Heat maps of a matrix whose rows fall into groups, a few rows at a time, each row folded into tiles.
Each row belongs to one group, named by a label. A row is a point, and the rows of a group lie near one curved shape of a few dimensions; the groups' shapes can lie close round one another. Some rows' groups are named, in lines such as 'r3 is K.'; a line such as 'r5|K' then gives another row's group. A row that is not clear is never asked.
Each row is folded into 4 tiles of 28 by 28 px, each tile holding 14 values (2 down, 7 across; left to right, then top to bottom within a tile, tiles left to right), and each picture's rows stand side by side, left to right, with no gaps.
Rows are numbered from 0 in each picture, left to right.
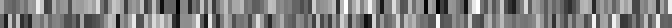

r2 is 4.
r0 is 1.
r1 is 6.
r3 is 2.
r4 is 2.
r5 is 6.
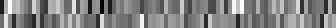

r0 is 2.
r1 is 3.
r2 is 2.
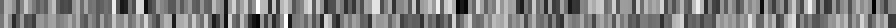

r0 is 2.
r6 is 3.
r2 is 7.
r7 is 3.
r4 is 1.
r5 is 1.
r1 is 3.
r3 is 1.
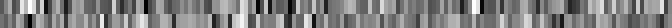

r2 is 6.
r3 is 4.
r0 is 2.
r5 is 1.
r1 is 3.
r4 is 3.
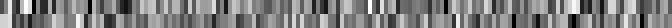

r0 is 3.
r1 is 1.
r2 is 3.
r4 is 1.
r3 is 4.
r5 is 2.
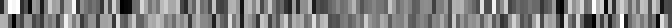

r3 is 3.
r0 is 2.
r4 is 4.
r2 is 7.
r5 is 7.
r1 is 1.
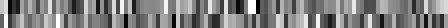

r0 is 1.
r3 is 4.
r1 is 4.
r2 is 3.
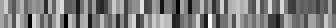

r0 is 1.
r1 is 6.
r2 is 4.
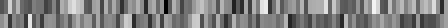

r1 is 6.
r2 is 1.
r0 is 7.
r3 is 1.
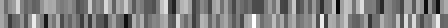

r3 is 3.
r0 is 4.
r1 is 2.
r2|3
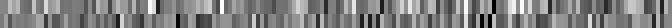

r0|4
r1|1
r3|7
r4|7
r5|7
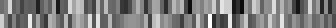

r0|7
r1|6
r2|1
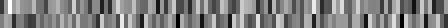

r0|2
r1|1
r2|6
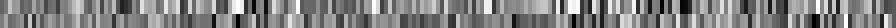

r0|7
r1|1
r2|2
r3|1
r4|1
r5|2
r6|1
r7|7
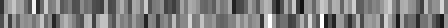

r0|4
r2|6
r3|4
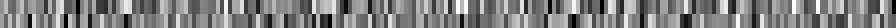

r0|1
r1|2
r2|4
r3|6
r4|2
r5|2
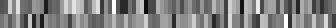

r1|3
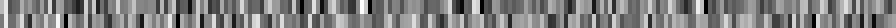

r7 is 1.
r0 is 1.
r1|1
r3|3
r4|3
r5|6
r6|3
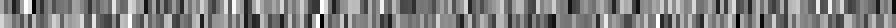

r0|3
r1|6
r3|4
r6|1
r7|4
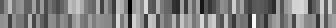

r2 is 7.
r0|7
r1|7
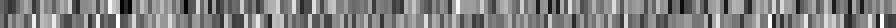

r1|1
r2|4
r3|7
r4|2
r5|4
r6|6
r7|6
